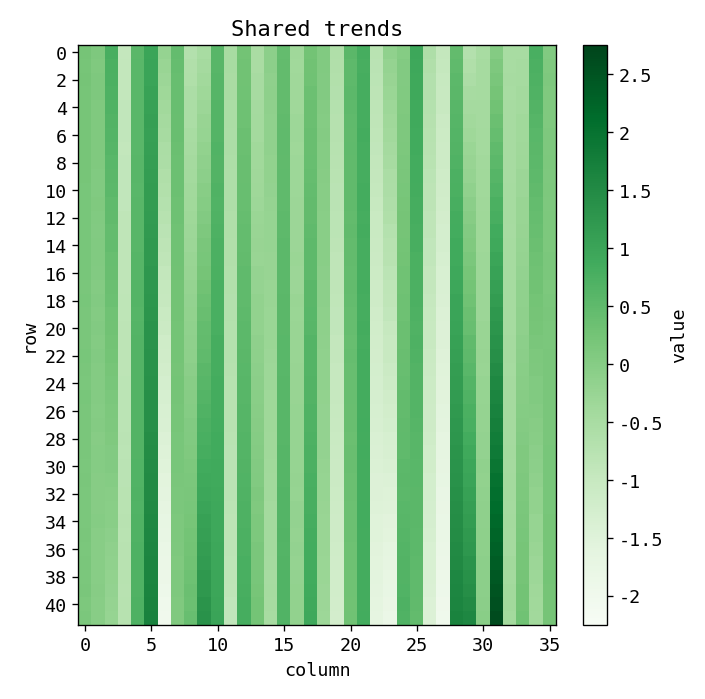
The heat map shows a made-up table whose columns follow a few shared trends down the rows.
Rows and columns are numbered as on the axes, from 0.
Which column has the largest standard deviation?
31
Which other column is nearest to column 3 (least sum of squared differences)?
11
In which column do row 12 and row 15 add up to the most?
5
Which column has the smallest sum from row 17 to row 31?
27
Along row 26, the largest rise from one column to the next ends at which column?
28
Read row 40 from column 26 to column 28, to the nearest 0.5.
-1.5 -2 1.5
